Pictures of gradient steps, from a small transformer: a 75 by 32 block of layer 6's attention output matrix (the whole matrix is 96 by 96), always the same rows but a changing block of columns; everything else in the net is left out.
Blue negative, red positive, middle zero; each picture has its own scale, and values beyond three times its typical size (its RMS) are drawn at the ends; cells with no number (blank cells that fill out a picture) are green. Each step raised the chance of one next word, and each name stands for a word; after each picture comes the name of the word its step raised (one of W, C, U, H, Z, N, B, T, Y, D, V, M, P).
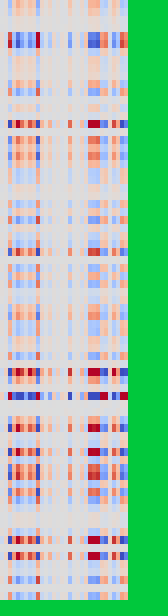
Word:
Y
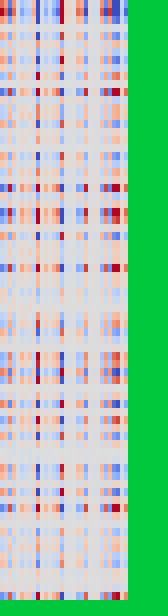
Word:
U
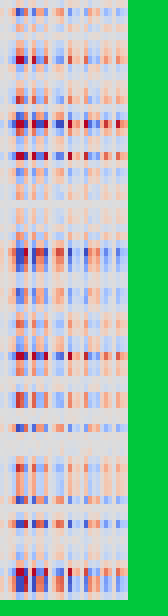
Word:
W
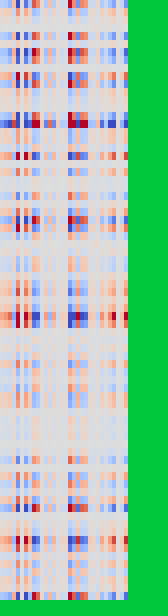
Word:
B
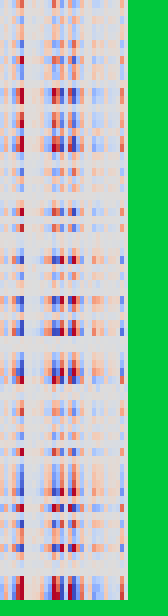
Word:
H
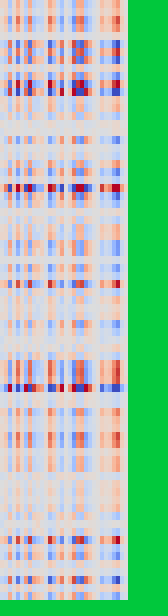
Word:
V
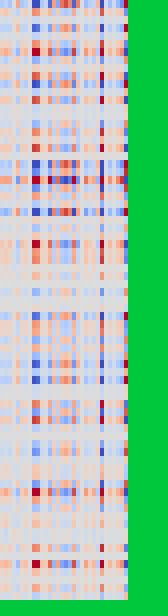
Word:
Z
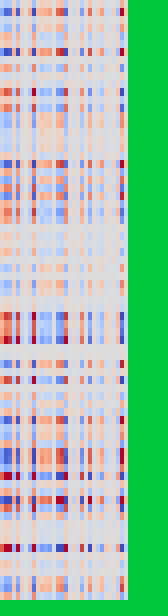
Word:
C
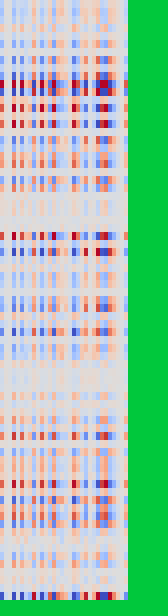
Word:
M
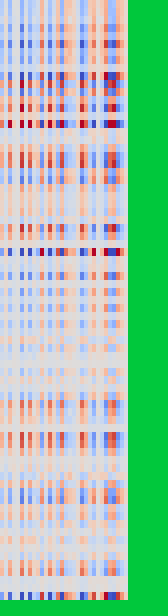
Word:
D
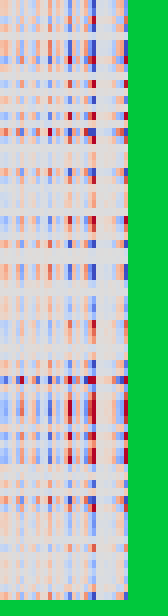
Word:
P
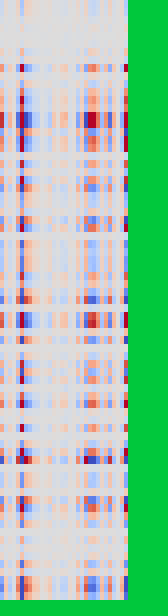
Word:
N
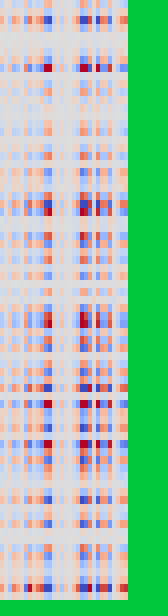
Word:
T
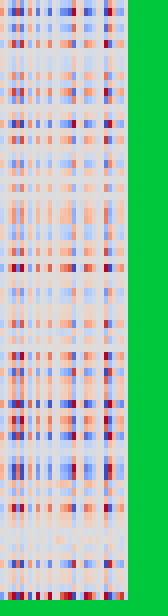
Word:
U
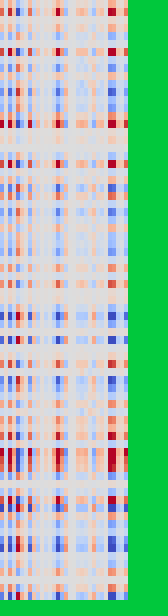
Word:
C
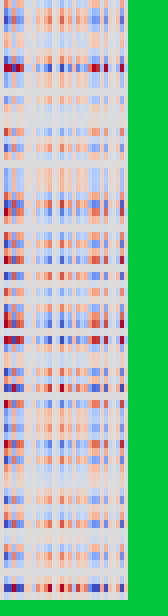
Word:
T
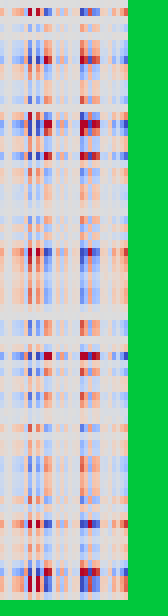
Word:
W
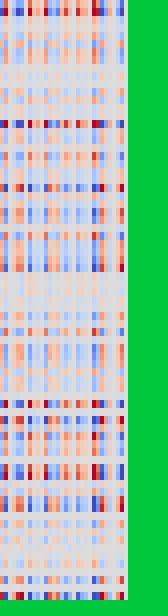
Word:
U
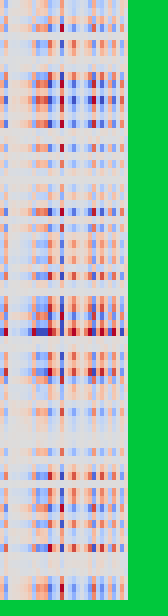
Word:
H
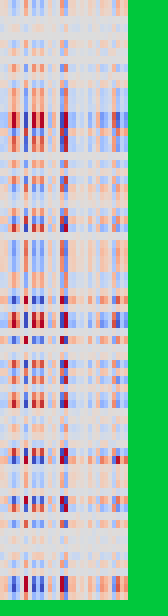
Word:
N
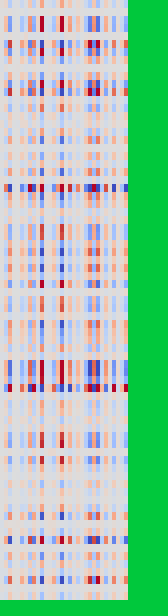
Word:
V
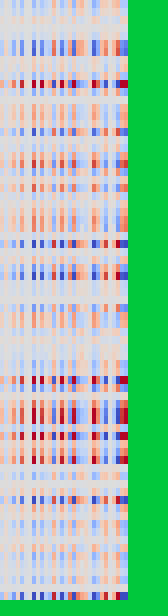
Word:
P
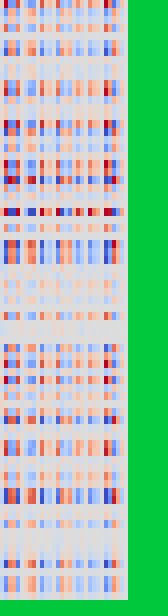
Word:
Z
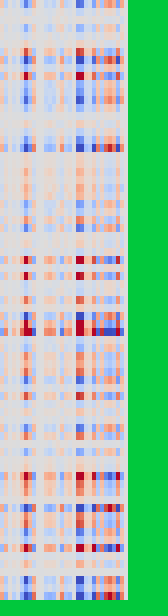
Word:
H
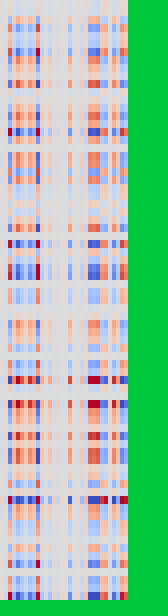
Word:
P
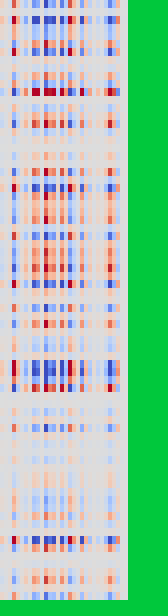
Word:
V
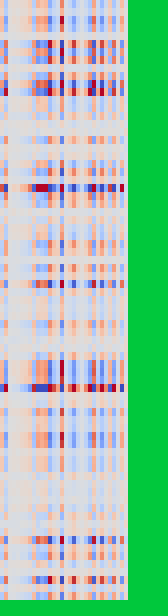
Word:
V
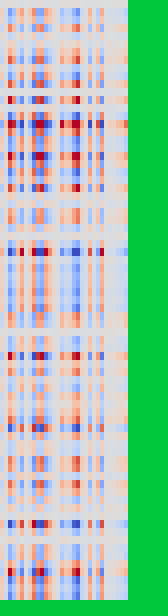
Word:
W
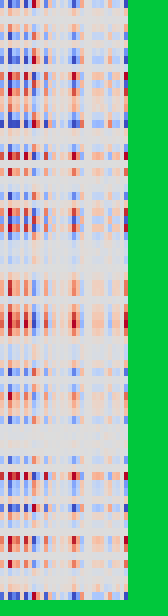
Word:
B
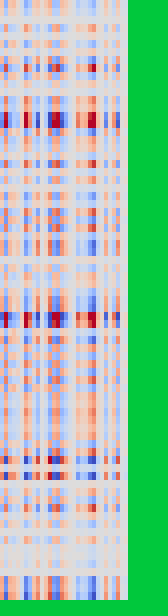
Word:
N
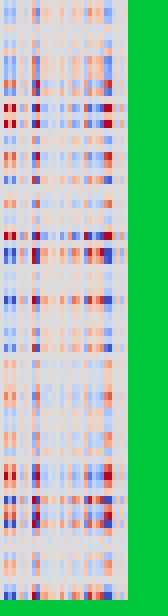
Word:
M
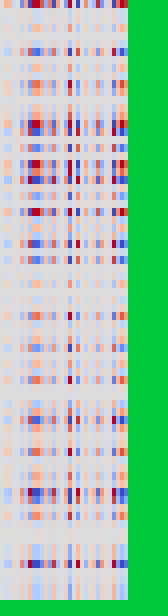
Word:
Z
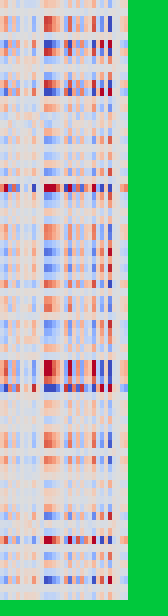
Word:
V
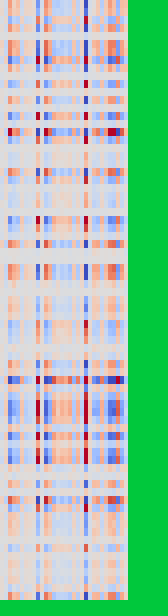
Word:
P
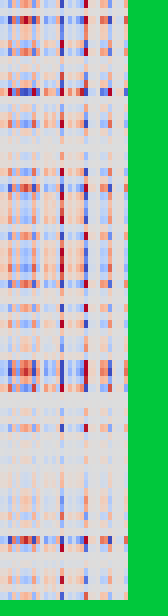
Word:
V
